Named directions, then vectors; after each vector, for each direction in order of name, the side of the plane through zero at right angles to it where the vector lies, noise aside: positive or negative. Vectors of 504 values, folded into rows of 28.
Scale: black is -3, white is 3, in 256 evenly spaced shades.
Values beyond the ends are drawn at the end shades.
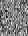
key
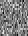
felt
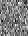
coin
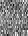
negative, negative, negative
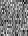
positive, positive, positive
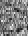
negative, negative, positive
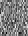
positive, negative, negative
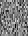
negative, positive, positive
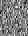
positive, negative, positive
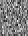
negative, positive, negative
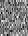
negative, negative, positive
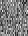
positive, positive, positive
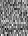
negative, negative, positive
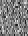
negative, positive, negative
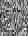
negative, positive, positive
